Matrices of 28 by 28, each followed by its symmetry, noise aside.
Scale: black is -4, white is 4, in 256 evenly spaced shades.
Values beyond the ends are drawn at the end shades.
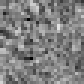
antisymmetric.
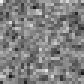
no symmetry.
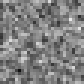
antisymmetric.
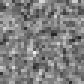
antisymmetric.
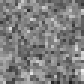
antisymmetric.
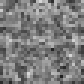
mirrored left to right.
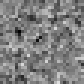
symmetric.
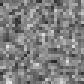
no symmetry.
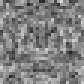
mirrored left to right.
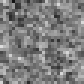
no symmetry.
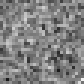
symmetric.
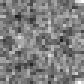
mirrored top to bottom.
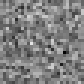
antisymmetric.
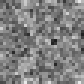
mirrored top to bottom.
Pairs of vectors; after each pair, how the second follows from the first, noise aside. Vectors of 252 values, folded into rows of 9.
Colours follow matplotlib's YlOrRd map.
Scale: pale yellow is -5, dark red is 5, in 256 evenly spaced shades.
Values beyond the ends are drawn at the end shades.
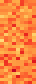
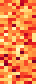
scaled up.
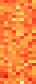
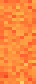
shrunk.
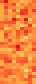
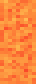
negated, shrunk.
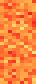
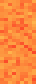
negated, shrunk.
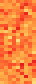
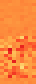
wrapped around, partly zeroed.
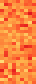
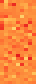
wrapped around, partly zeroed.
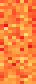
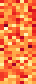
scaled up.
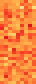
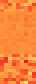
wrapped around, partly zeroed.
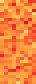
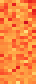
sign-scrambled.
